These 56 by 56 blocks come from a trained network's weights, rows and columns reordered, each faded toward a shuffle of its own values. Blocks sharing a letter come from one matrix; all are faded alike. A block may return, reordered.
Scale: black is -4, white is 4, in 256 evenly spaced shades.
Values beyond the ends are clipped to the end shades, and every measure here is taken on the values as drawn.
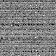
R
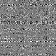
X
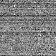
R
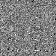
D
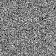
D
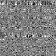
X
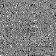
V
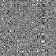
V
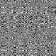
X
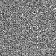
D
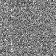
D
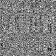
D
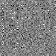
V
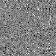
V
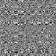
X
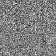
D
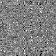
V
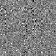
V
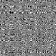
X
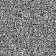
D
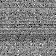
R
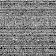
R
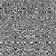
X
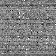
R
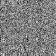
D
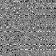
X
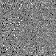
V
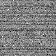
R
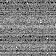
R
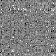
V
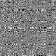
X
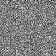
D
